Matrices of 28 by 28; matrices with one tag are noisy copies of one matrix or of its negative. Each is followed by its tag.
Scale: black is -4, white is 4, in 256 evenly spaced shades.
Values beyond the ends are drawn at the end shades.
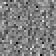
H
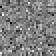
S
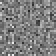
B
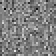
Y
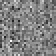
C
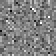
B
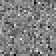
B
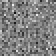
Y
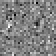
B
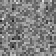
C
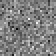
B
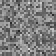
S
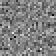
S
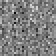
Y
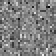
C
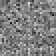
S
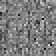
H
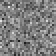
C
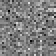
S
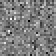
B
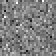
C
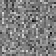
Y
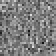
H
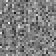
Y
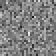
H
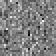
H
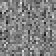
H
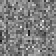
H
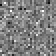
B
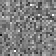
S
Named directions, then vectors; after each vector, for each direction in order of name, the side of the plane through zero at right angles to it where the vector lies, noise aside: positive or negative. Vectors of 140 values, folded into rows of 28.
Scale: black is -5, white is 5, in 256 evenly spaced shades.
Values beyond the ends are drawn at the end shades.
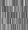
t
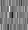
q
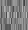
positive, negative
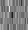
positive, positive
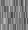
positive, positive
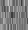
positive, positive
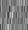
negative, positive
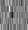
positive, positive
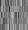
negative, negative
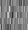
positive, negative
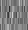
negative, positive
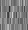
negative, positive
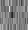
positive, positive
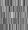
negative, negative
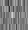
negative, negative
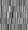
positive, negative
